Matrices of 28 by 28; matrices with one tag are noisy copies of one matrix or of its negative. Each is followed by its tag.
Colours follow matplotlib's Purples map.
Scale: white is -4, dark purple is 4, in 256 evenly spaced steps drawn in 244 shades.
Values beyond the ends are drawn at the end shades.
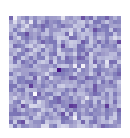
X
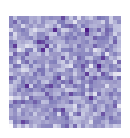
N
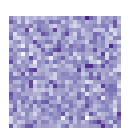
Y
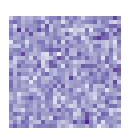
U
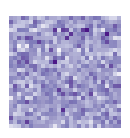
N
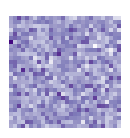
U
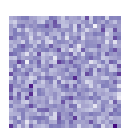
N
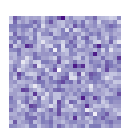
X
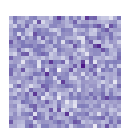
X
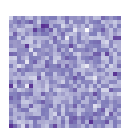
N
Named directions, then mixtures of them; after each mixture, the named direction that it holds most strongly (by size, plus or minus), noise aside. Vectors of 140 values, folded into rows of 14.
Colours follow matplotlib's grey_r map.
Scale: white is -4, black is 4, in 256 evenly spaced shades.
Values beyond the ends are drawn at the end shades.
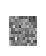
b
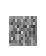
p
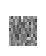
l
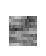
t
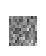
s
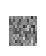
s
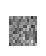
s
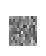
p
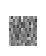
l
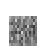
p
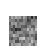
s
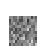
s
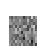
s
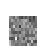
b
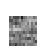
t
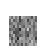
s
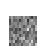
s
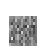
p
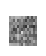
p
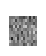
p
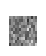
s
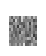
l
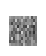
p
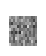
p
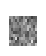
s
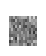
b
